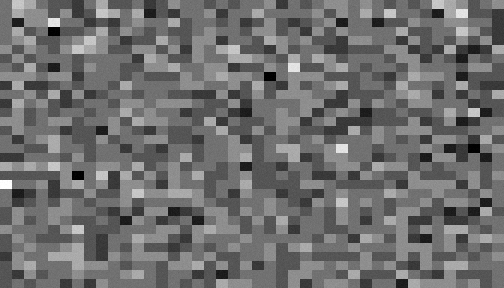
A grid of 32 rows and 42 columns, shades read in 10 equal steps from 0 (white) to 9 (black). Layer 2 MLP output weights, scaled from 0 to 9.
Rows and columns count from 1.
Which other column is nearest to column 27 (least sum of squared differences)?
4
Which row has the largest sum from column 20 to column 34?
3
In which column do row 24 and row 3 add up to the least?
5
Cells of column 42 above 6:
5
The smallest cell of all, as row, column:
21, 1
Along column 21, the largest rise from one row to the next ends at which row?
19
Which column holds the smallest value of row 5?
8
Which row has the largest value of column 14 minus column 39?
2
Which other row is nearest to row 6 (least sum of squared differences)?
26
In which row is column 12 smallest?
22
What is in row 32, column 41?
6
